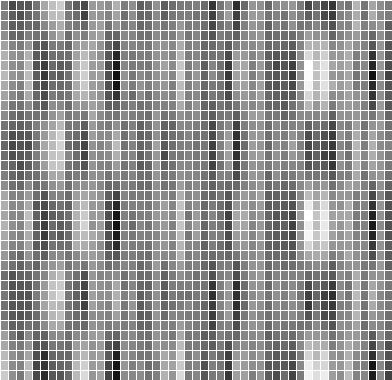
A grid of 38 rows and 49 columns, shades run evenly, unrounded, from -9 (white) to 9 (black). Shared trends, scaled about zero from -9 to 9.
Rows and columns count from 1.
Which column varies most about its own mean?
39
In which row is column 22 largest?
13
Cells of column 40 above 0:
13
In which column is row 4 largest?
27
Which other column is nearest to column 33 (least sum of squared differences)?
12
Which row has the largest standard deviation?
38
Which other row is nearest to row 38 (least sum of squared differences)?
37
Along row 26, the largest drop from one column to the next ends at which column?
48
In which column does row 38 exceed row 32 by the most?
15
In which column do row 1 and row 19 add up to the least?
8
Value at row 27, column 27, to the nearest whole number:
3
